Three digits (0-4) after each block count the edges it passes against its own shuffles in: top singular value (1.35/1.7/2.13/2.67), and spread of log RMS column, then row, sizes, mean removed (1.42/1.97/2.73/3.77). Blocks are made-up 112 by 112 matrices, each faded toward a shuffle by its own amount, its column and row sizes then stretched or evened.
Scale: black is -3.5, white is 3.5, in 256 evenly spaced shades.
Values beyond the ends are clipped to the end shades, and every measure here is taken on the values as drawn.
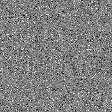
1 0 2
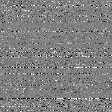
3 0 4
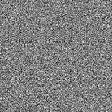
3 0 1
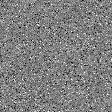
1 0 0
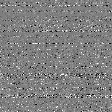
1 0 4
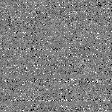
0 1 3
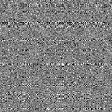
4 1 3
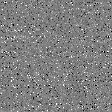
0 1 2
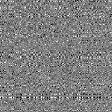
4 1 3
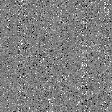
2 2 0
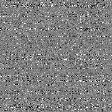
1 1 4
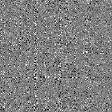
2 3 2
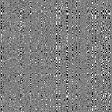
4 4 2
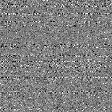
3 0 3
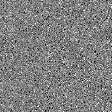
2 2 0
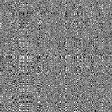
4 3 2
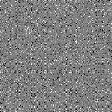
4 2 1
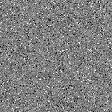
2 0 0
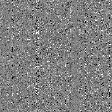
1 3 0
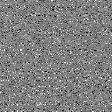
2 0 3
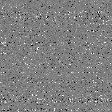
0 1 3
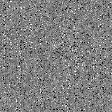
1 2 1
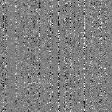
3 4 1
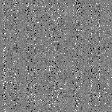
2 3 2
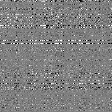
2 2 4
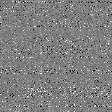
0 1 3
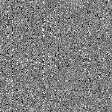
1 3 1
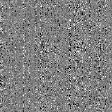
1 4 1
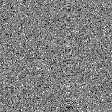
2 0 1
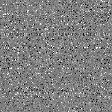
3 1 2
